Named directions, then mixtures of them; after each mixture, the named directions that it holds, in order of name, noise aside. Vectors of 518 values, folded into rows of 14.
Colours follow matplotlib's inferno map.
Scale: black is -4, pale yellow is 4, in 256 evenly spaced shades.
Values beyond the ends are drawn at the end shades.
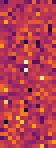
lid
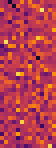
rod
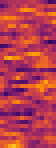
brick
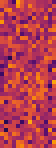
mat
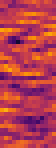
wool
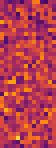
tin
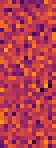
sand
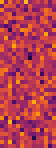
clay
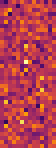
lid, sand.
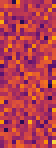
mat, sand.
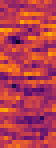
wool.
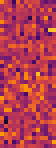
clay, mat, tin.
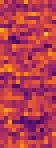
clay, wool.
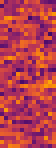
brick, clay, tin.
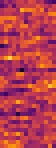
brick, rod.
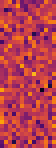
sand.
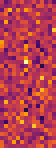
lid, sand.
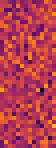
rod, sand.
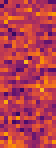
brick, clay, lid.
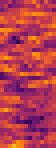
brick, wool.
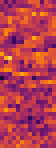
brick, tin, wool.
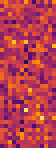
clay, lid, wool.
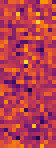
lid, tin, wool.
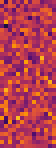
clay, lid, tin.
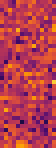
mat, wool.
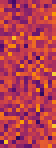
rod, sand.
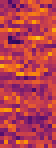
rod, wool.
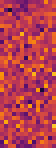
mat, rod, sand.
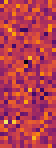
clay, lid.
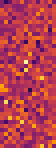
lid, rod.
